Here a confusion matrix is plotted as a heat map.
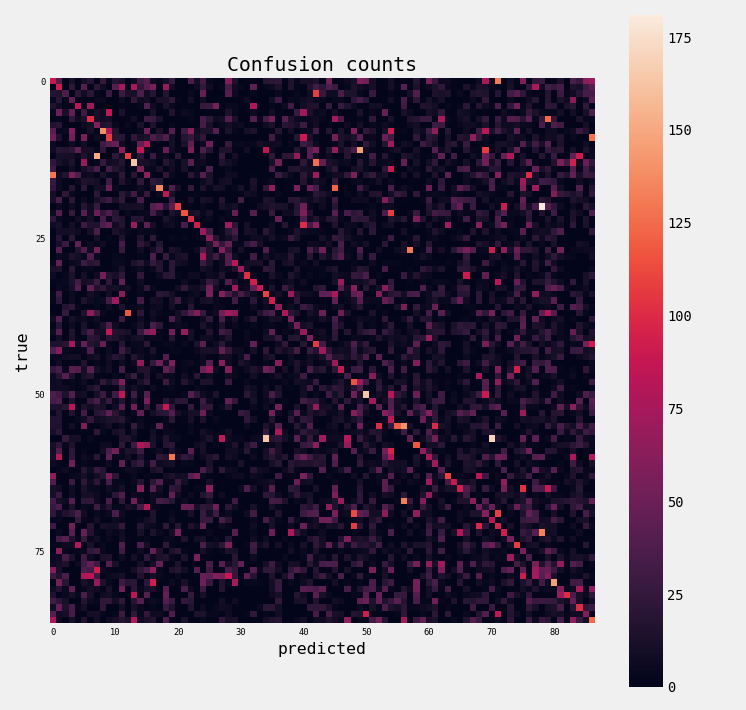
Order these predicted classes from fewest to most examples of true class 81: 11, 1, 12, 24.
12, 1, 24, 11
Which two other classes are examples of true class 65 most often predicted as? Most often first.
75, 79
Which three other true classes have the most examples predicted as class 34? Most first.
57, 11, 46
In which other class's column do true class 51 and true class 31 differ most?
66
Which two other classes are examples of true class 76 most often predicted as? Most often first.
73, 23
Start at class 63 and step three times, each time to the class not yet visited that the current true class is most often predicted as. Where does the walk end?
0
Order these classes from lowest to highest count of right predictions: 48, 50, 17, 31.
31, 48, 17, 50
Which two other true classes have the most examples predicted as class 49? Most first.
11, 48
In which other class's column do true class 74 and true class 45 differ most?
4
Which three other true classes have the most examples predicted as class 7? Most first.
12, 78, 80
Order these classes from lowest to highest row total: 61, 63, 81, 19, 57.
61, 19, 63, 81, 57
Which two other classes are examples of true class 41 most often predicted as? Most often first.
60, 74
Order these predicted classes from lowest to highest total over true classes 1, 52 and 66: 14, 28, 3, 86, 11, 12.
12, 14, 28, 86, 3, 11
